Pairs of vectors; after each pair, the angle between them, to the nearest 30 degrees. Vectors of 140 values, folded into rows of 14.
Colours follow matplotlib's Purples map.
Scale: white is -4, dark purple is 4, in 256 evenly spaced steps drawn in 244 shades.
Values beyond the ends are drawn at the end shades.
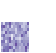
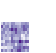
120 degrees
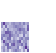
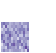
30 degrees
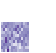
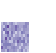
60 degrees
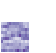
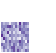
90 degrees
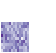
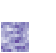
90 degrees
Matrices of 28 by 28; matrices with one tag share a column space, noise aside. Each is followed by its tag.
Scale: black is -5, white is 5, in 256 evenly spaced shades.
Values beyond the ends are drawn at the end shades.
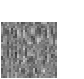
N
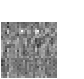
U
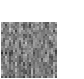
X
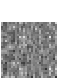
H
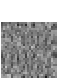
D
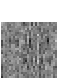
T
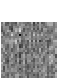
T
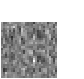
N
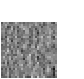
H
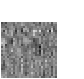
U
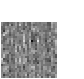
T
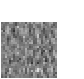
N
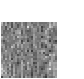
H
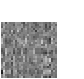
X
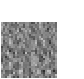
X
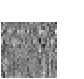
U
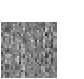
T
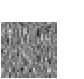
N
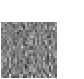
D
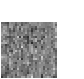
H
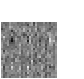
T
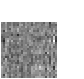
T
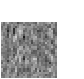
N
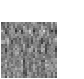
U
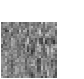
U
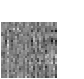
T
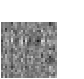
T
